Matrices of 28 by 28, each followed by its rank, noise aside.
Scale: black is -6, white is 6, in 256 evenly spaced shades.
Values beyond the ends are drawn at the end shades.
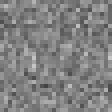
seven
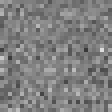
seven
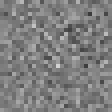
seven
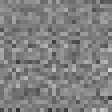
five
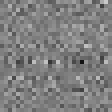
four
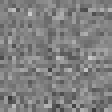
six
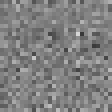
six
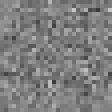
six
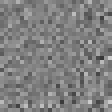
five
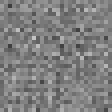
five
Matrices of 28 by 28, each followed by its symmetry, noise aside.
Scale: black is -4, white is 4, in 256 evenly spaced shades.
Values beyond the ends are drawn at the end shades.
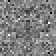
mirrored left to right.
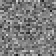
mirrored left to right.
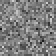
symmetric.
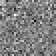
symmetric.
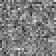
no symmetry.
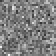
symmetric across the other diagonal.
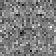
mirrored left to right.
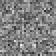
mirrored left to right.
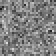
symmetric across the other diagonal.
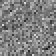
symmetric.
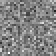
mirrored left to right.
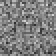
mirrored left to right.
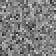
symmetric across the other diagonal.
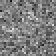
symmetric.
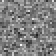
mirrored left to right.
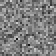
symmetric across the other diagonal.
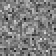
symmetric.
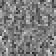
mirrored left to right.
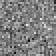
no symmetry.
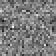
mirrored left to right.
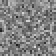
mirrored left to right.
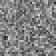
symmetric.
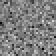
no symmetry.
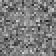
mirrored left to right.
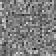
symmetric across the other diagonal.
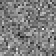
symmetric across the other diagonal.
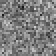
symmetric across the other diagonal.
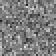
no symmetry.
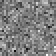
symmetric.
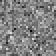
symmetric.
